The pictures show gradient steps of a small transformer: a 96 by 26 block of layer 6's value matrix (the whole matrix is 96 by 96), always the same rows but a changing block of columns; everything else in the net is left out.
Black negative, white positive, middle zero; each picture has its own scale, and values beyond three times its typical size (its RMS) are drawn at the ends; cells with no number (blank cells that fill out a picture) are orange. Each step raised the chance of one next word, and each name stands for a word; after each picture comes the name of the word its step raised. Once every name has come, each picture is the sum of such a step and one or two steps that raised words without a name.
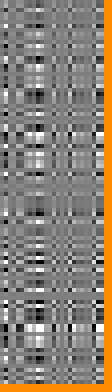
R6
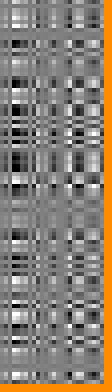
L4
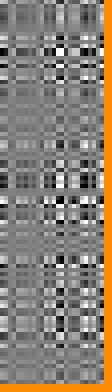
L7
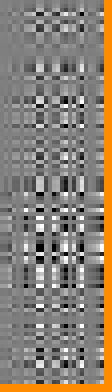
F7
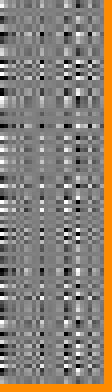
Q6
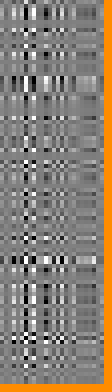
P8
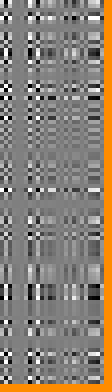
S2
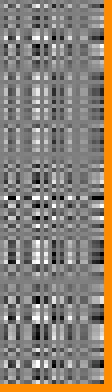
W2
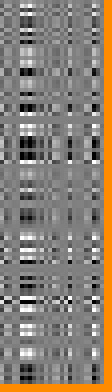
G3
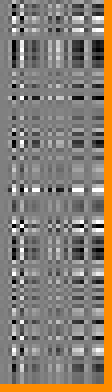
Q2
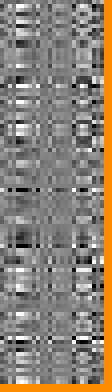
P8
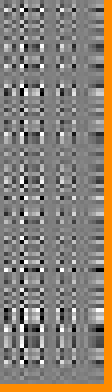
R6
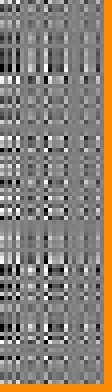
P8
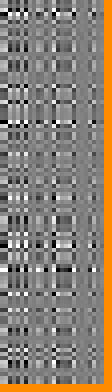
F7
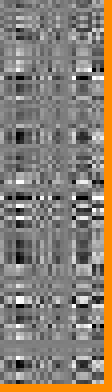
W2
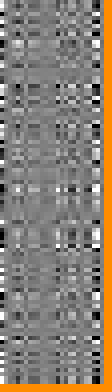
L4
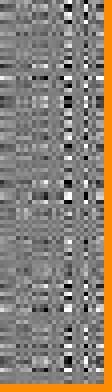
Q6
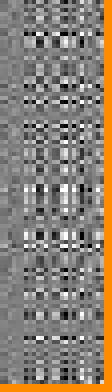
L4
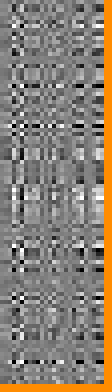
G3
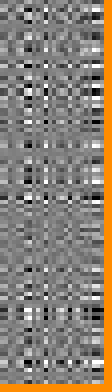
Q6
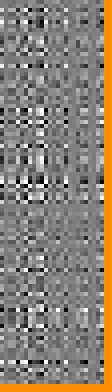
L4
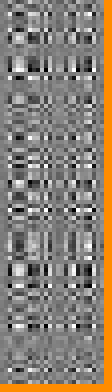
F7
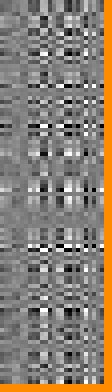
G3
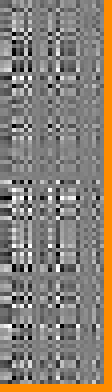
W2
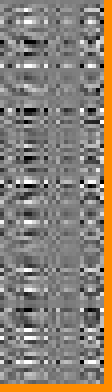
L4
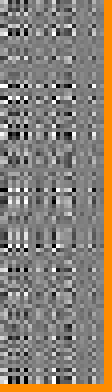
R6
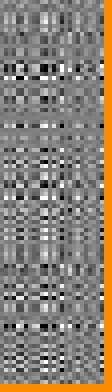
Q6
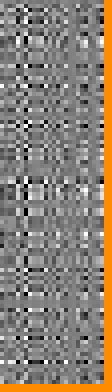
L4
